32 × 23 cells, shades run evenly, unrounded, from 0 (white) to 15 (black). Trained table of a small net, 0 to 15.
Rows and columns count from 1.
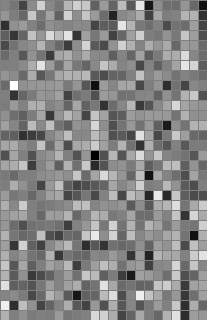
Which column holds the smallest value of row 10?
22
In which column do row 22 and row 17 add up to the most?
21
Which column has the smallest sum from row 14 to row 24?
20
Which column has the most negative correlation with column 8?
13
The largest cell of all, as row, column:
16, 11
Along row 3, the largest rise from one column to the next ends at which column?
23
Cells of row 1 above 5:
17
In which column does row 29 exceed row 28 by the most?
10
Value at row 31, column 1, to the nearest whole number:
1
